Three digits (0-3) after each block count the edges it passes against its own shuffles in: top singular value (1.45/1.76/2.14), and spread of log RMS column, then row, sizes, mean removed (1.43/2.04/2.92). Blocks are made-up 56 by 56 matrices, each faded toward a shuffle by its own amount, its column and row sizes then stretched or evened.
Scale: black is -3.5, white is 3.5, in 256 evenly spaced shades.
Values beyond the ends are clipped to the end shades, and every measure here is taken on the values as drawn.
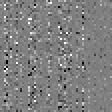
0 3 0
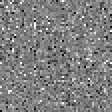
0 1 0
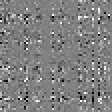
1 3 2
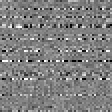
3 0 3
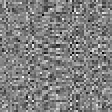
3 2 0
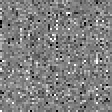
0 2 1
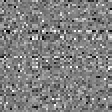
3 0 2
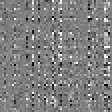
3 3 2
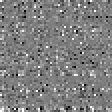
2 1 2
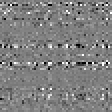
3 1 3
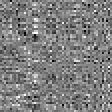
3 2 1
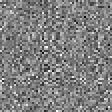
3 1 1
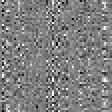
3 3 0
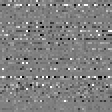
1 0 3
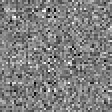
2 1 1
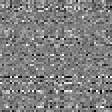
3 0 3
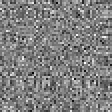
3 0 1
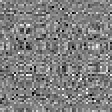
3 0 2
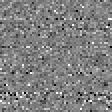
1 0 2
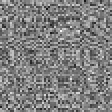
3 0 1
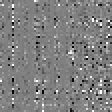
2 3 2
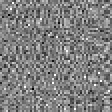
3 0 0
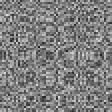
3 1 1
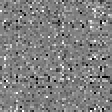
1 1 2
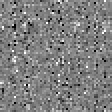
1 2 0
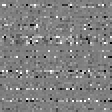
0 1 3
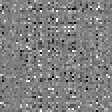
2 2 2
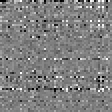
2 1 3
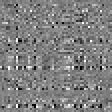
3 1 3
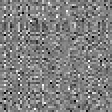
3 2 0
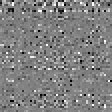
3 1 3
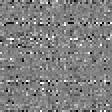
2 1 3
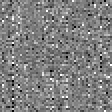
2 2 0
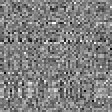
3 0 2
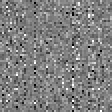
1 2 0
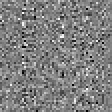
2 2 0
